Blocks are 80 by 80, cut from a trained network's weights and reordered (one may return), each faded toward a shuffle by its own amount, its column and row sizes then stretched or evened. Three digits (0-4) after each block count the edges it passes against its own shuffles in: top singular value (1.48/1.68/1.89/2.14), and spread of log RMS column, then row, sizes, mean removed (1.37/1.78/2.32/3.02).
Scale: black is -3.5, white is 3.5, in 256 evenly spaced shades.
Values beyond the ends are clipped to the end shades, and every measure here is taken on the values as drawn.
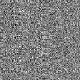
3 2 2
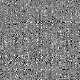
0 2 2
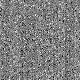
0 0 0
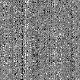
2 3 1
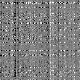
4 3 4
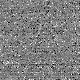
0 0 1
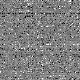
1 2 2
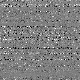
0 0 4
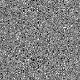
1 2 1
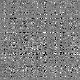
0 3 4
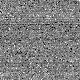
1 0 0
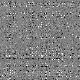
1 3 3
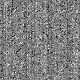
1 0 1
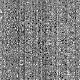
3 0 3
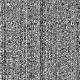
3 2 2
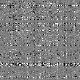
2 2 4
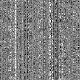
4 4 0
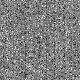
0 1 0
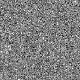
1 0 1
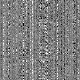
3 4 1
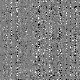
0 4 1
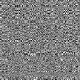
4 2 4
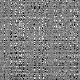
3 4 0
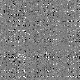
0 3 3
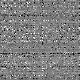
2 2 3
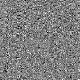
2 1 2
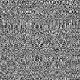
4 0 3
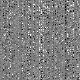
1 4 1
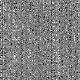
2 3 2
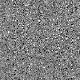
0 2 1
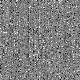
0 1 0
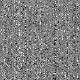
0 3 1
